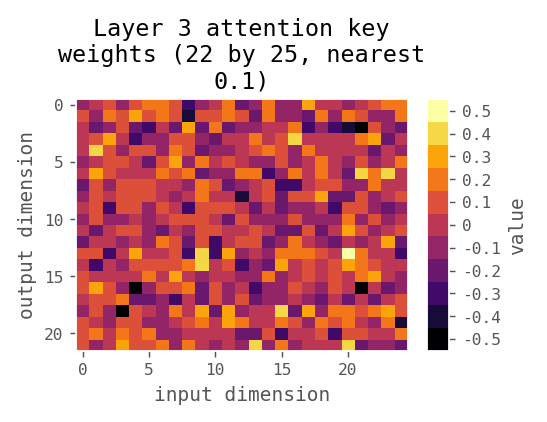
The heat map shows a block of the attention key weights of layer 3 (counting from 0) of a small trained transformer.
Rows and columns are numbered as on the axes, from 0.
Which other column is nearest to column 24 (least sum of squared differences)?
2
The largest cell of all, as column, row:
20, 13
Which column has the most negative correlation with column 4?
8
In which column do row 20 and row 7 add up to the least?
15
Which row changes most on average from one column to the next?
18
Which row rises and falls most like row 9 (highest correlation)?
1
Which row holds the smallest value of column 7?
17
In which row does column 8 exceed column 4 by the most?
16
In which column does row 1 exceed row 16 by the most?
4
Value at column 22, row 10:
0.1
